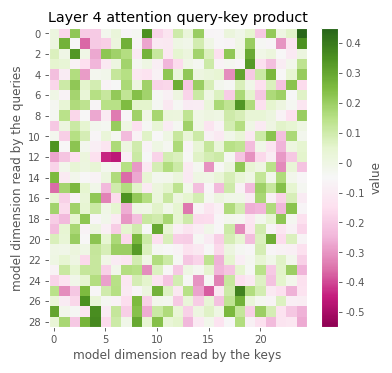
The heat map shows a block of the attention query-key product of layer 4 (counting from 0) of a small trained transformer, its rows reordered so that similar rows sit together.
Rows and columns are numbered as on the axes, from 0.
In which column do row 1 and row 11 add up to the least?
22
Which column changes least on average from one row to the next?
16
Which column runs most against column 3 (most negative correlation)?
24
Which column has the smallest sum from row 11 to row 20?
19
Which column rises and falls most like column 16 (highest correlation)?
14
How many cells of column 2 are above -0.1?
24
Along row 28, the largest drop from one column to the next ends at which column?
5
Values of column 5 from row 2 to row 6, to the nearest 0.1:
0.2 -0.1 0 -0.1 0.1
